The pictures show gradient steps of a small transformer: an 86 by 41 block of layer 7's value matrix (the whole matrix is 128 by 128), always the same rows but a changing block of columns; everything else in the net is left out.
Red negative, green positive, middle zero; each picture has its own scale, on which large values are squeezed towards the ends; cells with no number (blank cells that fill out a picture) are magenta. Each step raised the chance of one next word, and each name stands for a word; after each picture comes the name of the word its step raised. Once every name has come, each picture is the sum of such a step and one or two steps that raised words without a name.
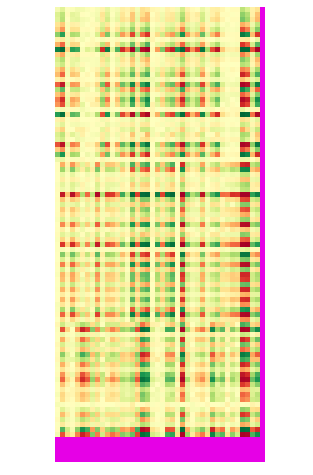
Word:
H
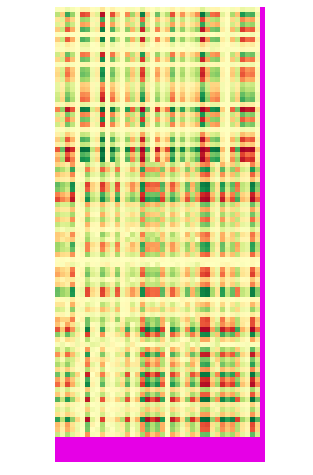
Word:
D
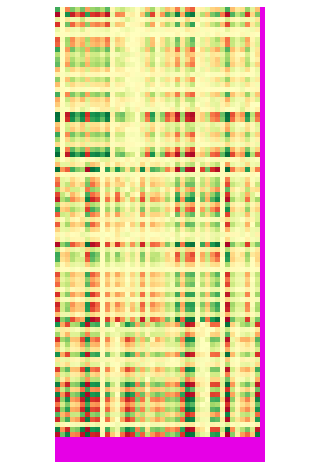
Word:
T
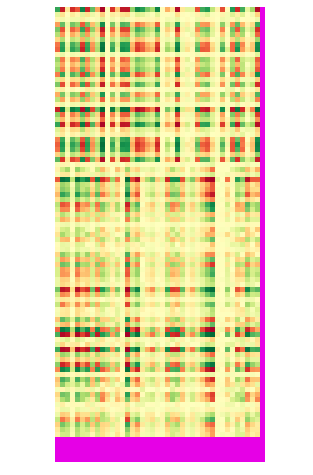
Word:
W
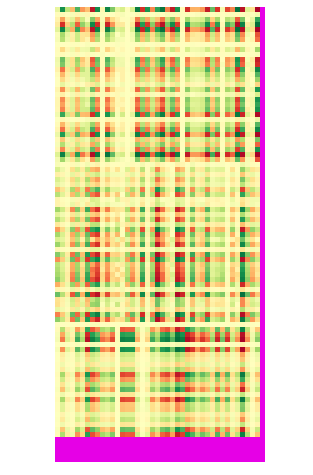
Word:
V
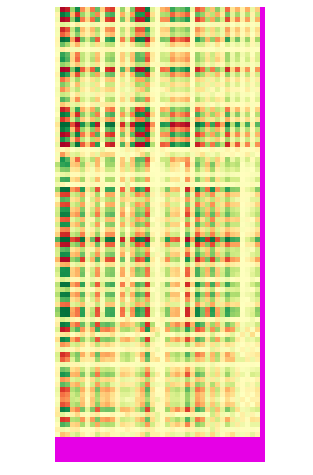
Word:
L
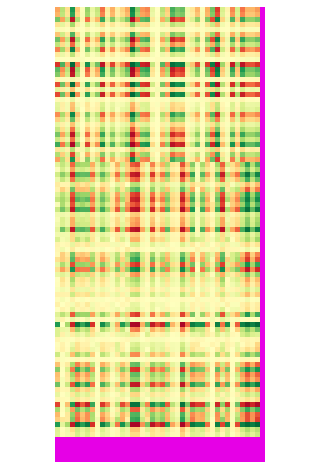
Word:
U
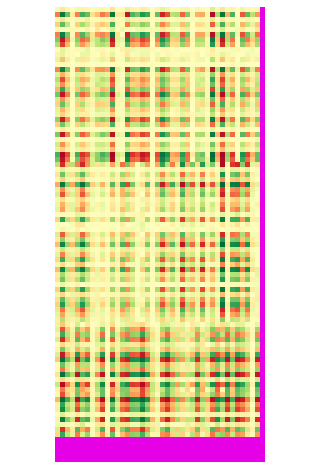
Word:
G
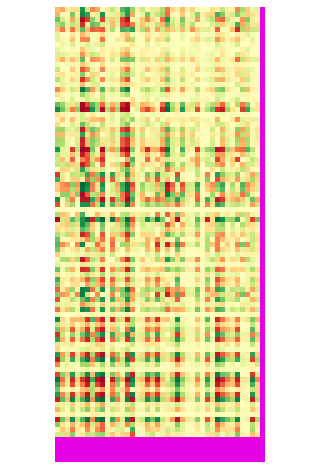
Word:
D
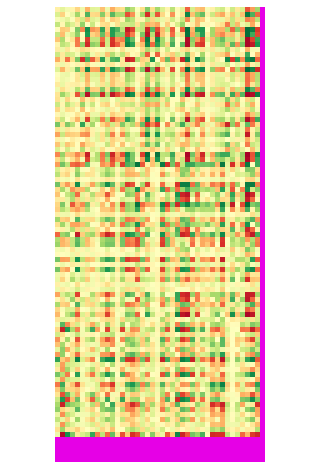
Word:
G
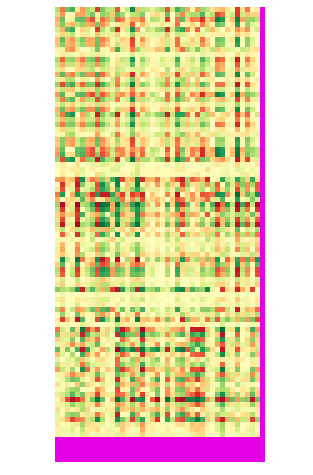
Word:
W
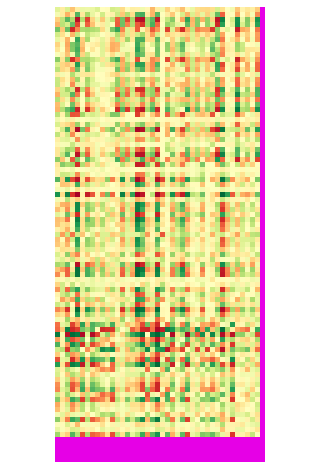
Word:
W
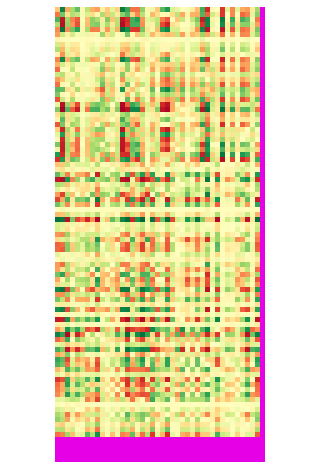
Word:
W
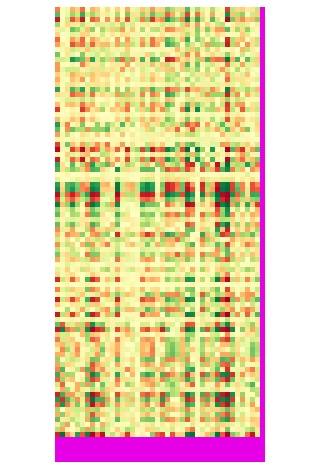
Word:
D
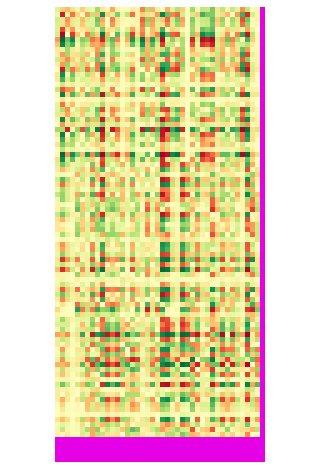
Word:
G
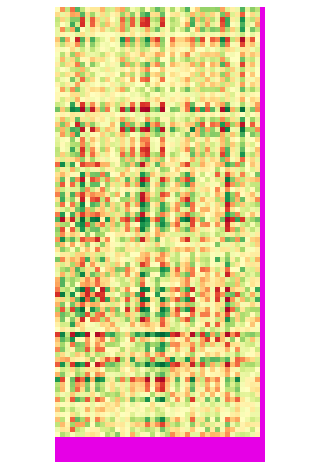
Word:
L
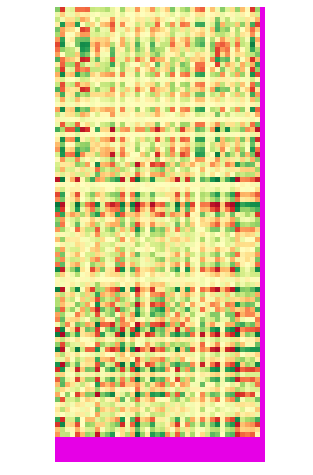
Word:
W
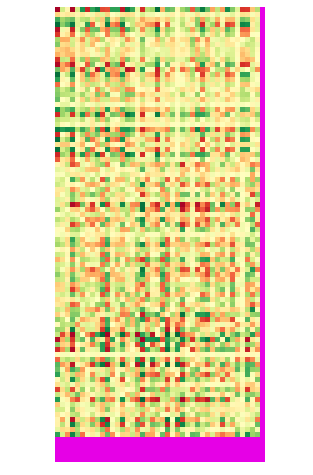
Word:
V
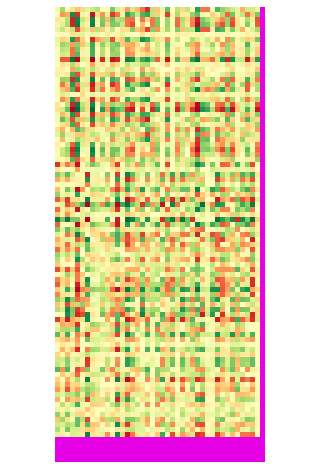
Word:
L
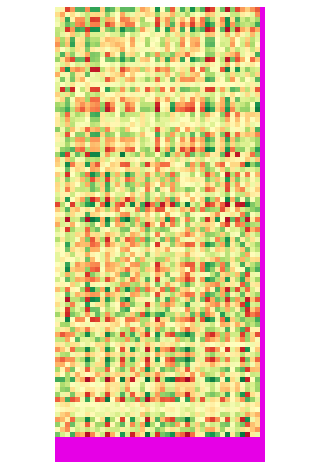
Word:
V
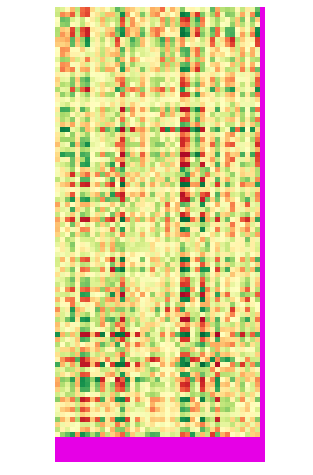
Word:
G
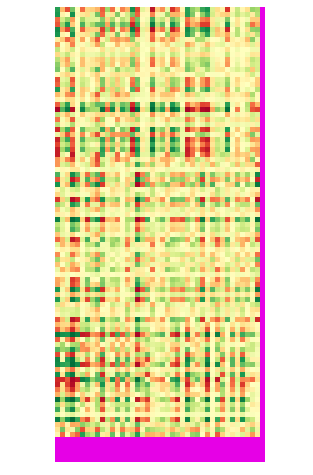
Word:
G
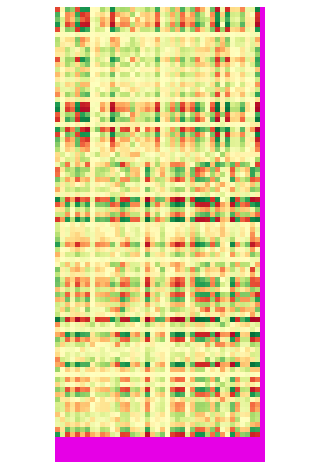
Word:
T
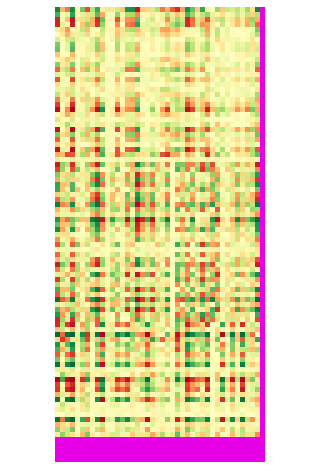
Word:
V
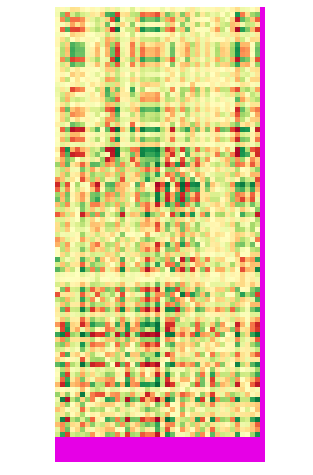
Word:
D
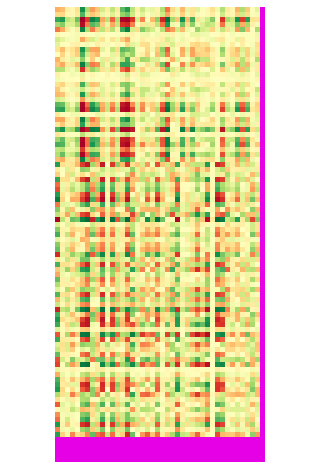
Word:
U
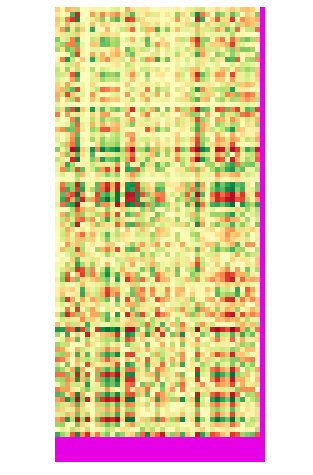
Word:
D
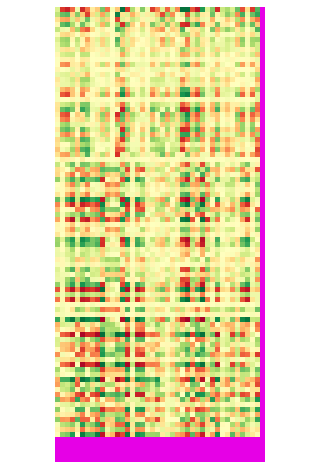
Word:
T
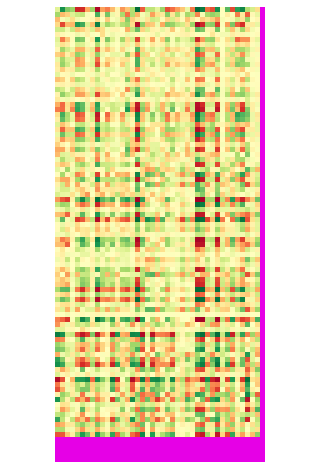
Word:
T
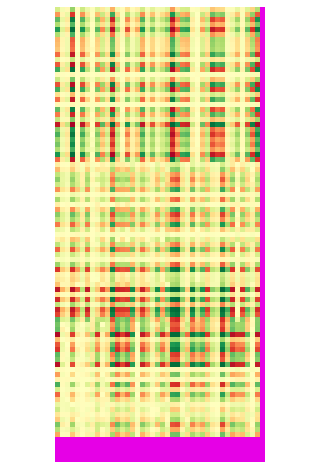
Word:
L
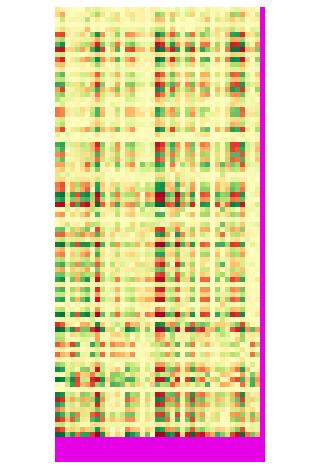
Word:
H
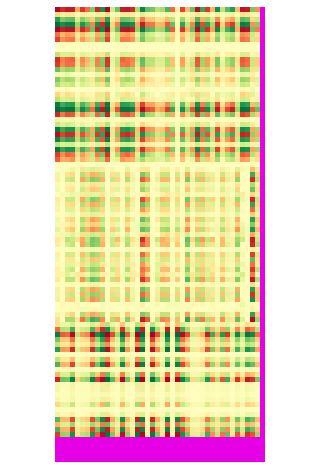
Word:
V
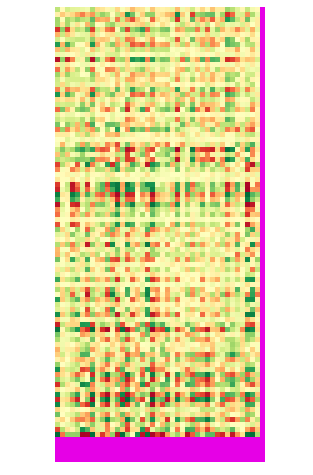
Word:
D
